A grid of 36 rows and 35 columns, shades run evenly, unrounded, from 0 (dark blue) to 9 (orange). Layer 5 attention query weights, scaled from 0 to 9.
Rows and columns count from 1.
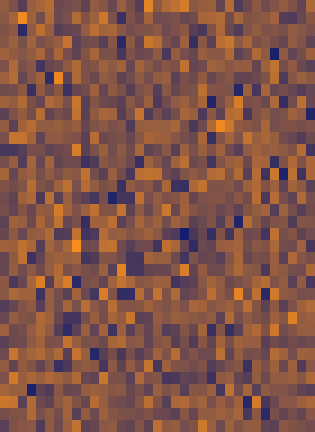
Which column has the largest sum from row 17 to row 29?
31
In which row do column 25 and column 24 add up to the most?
11
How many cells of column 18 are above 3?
32
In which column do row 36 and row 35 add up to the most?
23
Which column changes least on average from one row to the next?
29
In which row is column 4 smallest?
33
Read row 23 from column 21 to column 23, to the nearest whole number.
8 3 5
